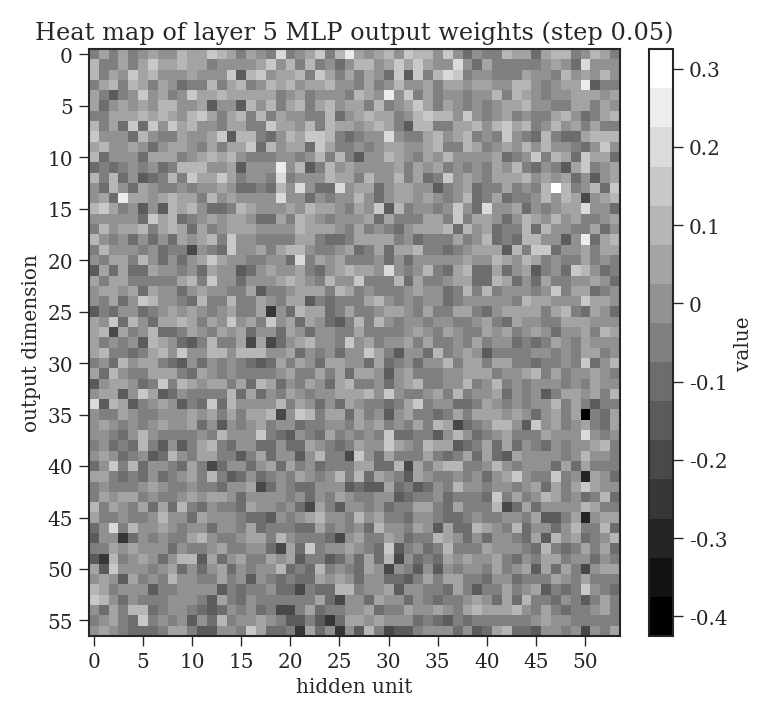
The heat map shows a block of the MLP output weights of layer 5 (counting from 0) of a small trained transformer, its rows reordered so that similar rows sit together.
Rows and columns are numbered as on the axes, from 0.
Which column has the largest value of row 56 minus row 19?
42
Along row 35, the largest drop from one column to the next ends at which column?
50
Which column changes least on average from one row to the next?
49
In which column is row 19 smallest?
10
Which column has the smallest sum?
32
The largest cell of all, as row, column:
13, 47
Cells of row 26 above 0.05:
7
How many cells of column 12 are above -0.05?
39
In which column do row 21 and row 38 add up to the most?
30
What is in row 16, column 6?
0.15
